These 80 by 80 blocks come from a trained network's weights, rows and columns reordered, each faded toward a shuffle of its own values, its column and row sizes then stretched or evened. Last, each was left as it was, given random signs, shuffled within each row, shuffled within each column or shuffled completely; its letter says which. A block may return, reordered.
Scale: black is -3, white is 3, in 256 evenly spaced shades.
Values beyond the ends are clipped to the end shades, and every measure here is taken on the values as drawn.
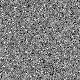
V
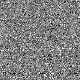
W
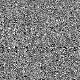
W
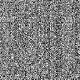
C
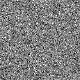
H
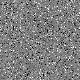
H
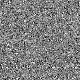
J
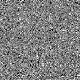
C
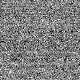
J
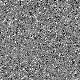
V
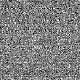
C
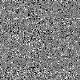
W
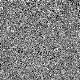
W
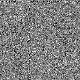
W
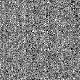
C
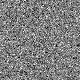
V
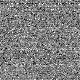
J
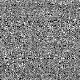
C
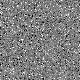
H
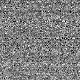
C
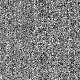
H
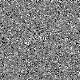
W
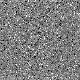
H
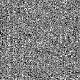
C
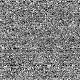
J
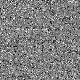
J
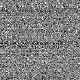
C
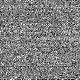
J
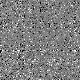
W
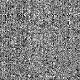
C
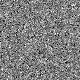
V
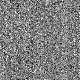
H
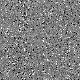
H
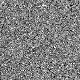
J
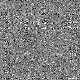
W
